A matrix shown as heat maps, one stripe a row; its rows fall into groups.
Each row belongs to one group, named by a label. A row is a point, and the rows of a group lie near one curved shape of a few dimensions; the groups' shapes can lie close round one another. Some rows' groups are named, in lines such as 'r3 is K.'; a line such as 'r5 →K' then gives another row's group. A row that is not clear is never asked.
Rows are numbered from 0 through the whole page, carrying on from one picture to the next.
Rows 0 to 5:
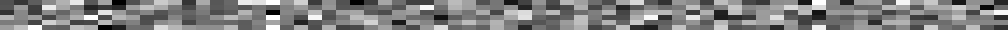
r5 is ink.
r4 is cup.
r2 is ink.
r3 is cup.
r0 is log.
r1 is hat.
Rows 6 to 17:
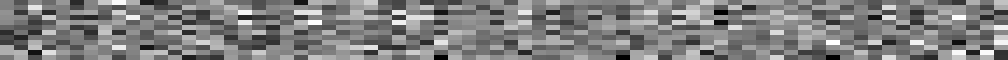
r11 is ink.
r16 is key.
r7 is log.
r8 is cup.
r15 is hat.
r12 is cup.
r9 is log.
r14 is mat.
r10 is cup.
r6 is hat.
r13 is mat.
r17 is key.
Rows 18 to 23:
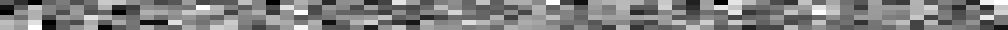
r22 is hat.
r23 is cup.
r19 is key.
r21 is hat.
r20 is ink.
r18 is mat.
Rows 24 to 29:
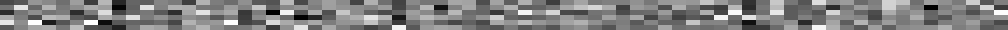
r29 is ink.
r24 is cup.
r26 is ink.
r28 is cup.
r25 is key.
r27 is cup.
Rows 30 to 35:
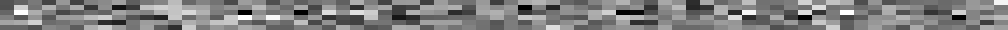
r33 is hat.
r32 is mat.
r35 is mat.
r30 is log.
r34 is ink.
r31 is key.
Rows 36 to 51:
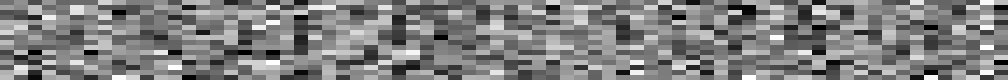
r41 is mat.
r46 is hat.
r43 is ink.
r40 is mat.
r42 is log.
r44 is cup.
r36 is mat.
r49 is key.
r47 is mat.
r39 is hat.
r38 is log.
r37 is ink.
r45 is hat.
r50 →mat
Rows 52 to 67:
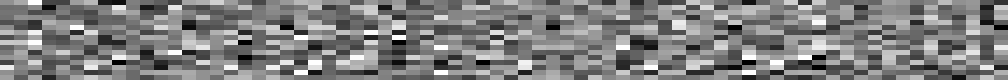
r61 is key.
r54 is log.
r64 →ink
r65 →cup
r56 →cup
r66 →ink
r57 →ink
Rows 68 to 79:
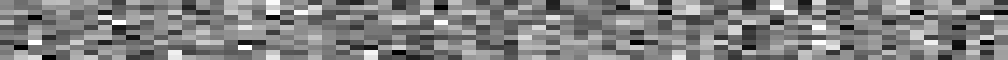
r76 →mat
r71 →mat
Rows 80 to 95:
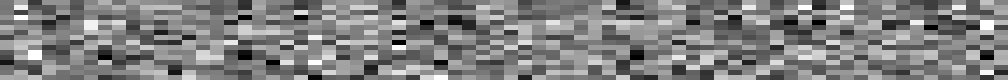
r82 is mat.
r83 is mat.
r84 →hat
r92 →ink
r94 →hat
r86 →hat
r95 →ink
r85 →hat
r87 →cup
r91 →mat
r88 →ink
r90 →mat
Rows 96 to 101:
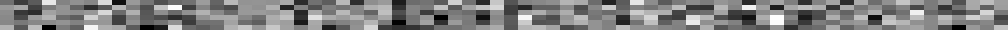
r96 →hat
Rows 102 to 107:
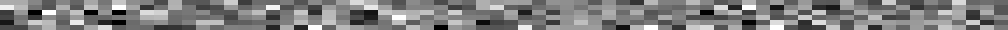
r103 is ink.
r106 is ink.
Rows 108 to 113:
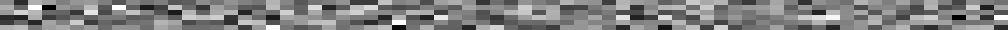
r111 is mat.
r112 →ink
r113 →mat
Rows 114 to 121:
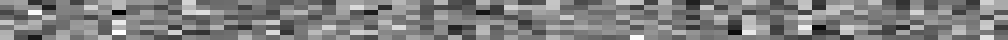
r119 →hat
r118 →ink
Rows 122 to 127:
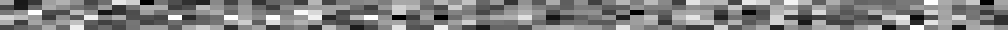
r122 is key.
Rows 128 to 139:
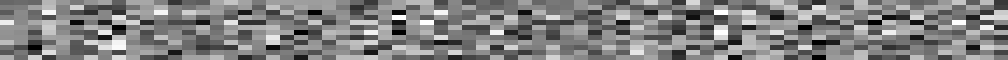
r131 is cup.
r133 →hat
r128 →key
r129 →ink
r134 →cup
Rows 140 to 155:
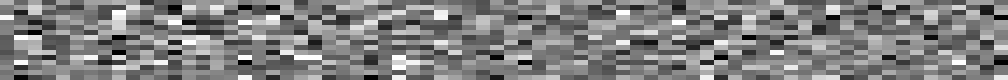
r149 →key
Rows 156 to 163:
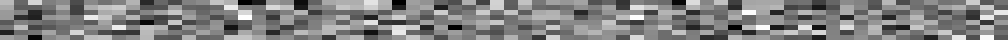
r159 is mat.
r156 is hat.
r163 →mat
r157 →cup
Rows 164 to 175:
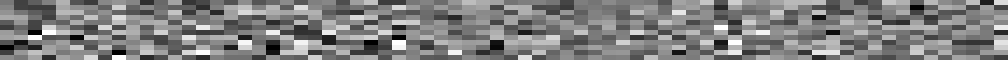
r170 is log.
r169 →cup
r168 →hat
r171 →ink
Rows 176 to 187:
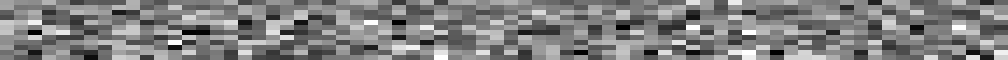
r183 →ink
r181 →log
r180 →ink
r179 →ink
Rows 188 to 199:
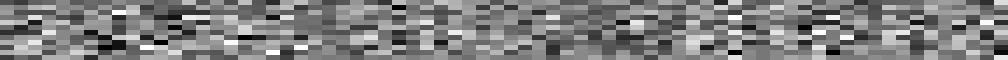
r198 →ink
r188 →mat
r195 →hat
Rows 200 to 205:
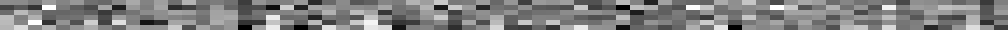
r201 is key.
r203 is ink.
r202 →mat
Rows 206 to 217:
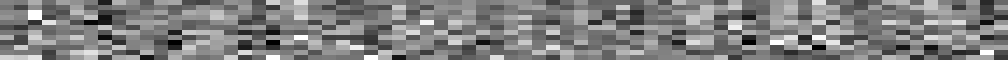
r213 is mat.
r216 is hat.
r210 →hat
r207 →mat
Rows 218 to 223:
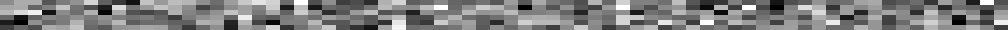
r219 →ink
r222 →mat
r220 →hat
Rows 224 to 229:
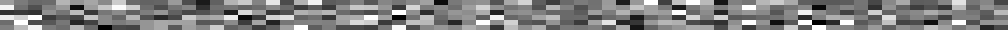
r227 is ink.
